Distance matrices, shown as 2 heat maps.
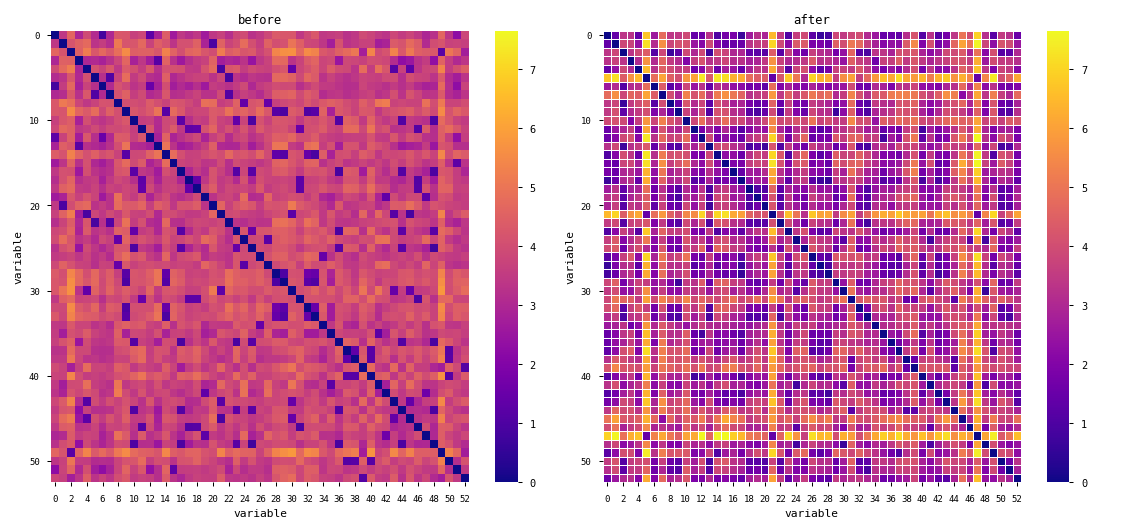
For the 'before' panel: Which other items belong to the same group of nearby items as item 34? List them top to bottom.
26
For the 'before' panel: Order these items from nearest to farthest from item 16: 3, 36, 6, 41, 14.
36, 3, 6, 41, 14
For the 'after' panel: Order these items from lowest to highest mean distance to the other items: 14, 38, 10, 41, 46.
41, 14, 46, 38, 10
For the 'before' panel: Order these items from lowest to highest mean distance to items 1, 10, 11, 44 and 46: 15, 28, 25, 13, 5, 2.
25, 13, 5, 15, 28, 2
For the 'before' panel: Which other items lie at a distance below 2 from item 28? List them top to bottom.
9, 14, 29, 32, 33
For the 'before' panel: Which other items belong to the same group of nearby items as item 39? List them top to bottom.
52
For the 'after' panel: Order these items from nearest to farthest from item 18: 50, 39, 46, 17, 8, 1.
50, 8, 17, 46, 1, 39
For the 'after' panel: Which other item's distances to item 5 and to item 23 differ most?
14
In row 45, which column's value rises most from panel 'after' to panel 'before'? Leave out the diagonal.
7
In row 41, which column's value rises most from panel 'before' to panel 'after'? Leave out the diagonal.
47
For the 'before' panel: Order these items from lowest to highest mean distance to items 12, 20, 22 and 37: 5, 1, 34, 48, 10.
5, 1, 34, 48, 10
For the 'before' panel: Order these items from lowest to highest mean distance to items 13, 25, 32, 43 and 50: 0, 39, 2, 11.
0, 11, 39, 2
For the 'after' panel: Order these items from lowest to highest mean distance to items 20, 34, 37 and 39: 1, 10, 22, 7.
22, 1, 10, 7
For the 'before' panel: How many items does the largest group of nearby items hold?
7
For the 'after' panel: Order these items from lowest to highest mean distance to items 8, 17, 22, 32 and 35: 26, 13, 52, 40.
13, 40, 52, 26
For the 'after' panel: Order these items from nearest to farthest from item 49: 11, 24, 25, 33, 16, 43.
11, 43, 16, 33, 24, 25
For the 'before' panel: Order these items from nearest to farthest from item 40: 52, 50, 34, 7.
50, 34, 7, 52
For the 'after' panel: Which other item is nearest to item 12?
35
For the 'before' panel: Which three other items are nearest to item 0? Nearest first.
6, 12, 51
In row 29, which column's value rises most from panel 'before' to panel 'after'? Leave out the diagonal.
14
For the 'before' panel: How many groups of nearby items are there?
16
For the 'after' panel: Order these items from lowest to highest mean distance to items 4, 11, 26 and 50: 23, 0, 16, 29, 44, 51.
0, 23, 16, 51, 29, 44
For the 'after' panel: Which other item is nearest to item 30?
48
